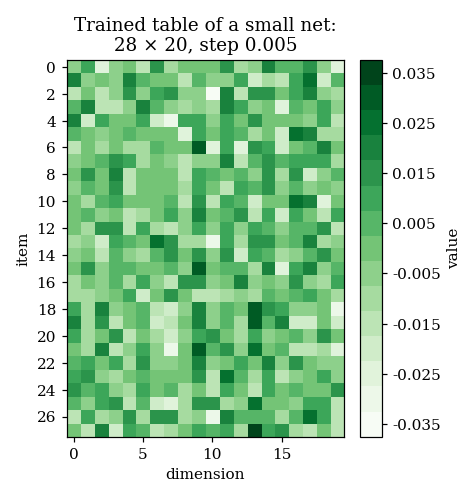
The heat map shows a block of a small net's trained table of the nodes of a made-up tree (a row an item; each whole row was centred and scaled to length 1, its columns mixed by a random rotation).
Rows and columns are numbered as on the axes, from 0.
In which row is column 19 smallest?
18
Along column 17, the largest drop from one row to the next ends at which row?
27
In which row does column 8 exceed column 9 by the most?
17
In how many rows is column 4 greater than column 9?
6
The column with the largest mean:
9
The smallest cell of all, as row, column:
2, 10
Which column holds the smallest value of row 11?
15
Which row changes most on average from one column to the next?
19
